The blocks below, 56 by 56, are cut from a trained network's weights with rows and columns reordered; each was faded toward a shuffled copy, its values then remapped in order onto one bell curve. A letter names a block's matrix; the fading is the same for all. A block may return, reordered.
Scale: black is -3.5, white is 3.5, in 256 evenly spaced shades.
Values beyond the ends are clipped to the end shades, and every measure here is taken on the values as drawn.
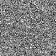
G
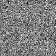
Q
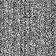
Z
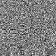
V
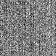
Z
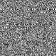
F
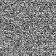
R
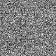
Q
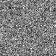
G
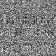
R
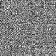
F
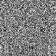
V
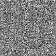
Q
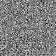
Q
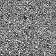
Q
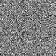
F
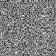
F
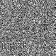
Q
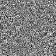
G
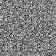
G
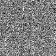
Q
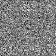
Q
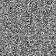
Q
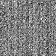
Z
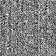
Z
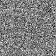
G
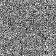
Q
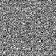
F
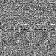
R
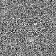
V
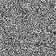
G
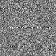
F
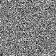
G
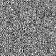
F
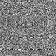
R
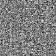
Q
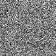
Q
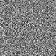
F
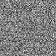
F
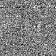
F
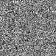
G
